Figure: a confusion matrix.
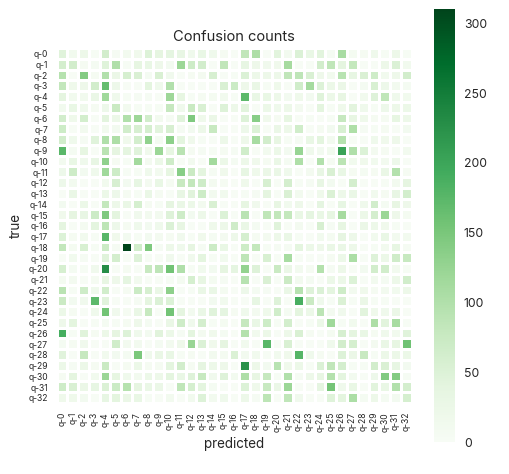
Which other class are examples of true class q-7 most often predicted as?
q-27
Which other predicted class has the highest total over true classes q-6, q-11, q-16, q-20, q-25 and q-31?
q-4
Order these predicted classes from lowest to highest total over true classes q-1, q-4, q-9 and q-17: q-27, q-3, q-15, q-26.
q-3, q-15, q-27, q-26
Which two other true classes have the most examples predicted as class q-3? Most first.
q-23, q-15
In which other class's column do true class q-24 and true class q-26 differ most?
q-0
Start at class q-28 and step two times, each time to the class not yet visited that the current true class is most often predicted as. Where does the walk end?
q-10
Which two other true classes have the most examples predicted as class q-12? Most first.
q-6, q-27
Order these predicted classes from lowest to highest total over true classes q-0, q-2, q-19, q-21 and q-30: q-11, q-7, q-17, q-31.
q-11, q-7, q-31, q-17
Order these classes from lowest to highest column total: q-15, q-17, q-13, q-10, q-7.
q-15, q-13, q-7, q-10, q-17
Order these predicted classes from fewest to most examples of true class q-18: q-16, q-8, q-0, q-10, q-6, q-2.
q-16, q-10, q-2, q-0, q-8, q-6
